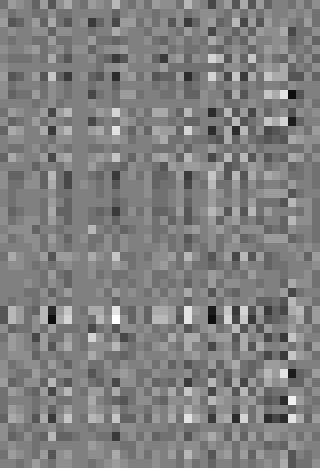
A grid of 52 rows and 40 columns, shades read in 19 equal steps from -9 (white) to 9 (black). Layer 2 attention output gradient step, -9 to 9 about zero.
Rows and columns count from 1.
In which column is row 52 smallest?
36
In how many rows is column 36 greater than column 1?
23
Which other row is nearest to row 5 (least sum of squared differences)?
31
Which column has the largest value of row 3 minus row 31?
12
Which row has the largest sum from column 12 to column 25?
9
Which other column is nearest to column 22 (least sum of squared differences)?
25
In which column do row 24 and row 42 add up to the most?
37
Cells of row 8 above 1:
3
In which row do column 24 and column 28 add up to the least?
47
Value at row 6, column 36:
-2
